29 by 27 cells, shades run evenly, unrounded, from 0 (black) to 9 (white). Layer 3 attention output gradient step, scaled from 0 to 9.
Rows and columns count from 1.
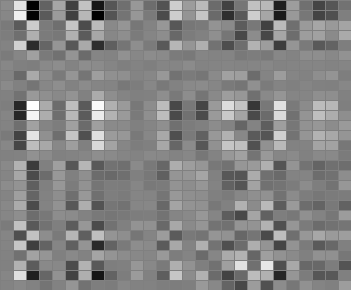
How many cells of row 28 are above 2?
24
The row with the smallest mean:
2
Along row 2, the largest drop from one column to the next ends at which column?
3
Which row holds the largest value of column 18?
11
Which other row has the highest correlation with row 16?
26
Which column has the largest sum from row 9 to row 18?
8
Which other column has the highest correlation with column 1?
5
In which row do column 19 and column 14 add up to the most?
27
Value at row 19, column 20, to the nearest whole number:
6
